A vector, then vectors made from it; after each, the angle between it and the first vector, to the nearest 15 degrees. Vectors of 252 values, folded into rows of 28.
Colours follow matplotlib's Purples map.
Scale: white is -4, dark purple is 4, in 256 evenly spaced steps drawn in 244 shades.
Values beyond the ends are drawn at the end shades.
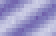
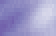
105 degrees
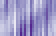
60 degrees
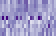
105 degrees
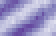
15 degrees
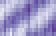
150 degrees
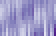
120 degrees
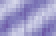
165 degrees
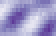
150 degrees
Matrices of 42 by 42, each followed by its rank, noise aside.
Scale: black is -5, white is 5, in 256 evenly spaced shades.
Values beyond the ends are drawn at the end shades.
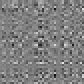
three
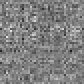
six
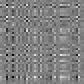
two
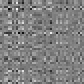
two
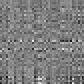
four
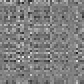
three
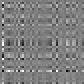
one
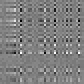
one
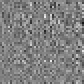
four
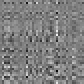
three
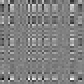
one
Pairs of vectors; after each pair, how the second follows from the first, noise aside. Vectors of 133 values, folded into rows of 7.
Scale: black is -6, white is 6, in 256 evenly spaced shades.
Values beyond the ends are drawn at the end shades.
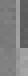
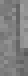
negated, shrunk.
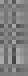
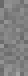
wrapped around, shrunk.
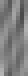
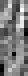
negated, scaled up.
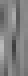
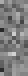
shuffled.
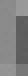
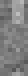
wrapped around, negated, partly zeroed.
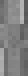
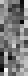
negated, scaled up.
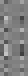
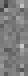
wrapped around, negated, partly zeroed.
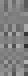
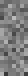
shuffled.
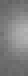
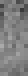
wrapped around, negated, partly zeroed.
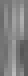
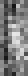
wrapped around, negated, scaled up.
